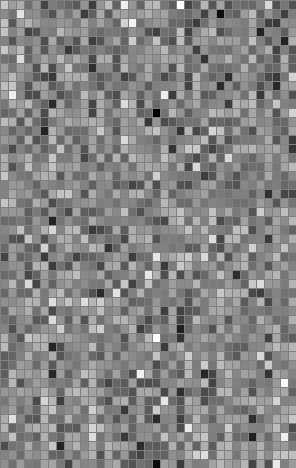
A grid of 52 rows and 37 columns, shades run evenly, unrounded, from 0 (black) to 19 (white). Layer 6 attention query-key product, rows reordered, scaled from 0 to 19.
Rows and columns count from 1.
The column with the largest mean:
1
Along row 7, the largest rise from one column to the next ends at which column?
3
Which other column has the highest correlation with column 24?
35
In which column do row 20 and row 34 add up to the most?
7
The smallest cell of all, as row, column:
13, 20
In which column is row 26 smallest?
12
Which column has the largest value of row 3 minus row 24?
17
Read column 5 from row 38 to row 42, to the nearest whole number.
14 13 9 8 11
